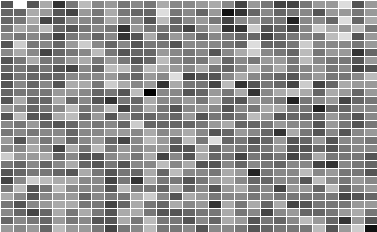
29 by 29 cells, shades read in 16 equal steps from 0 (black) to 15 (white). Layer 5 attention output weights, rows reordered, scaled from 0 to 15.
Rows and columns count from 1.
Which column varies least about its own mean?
21
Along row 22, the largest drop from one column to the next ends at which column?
20
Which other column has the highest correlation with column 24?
7
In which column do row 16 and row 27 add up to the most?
11
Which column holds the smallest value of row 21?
26
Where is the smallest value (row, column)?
12, 12
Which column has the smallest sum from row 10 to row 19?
25
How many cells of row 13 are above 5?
23
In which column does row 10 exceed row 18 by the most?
14
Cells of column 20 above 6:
18
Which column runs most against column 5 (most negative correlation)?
9
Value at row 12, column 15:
5
